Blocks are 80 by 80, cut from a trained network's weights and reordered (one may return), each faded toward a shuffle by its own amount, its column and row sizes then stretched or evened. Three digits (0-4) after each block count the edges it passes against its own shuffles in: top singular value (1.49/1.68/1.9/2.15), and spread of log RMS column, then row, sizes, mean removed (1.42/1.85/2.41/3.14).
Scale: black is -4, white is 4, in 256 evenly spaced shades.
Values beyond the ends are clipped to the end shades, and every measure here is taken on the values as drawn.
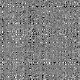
1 3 3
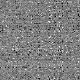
0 2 2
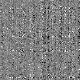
2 3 2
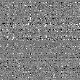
0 1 3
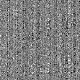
3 2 2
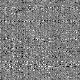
1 0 3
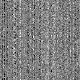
4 3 1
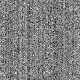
2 1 0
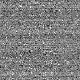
2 2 0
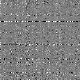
2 2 3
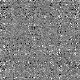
0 2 2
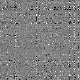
1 3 3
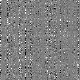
1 4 0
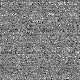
0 0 1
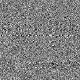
3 1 2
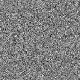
0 0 0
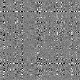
4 4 3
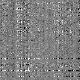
3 3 3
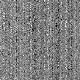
3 3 0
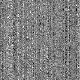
3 3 0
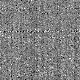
1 0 2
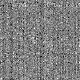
2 1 2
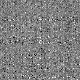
0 1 3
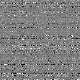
2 2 4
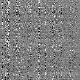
0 4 0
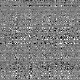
1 2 4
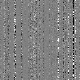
4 4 0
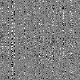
0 4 2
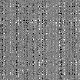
4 4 3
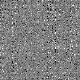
0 3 0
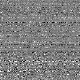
1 0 4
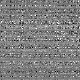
2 2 4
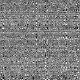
2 3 2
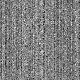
4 2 0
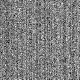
3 0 0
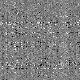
1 1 3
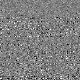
1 1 4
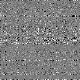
0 2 4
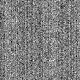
3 0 0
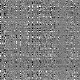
3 4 2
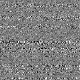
1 0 4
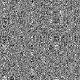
3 3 1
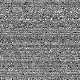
3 1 2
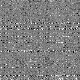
1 0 4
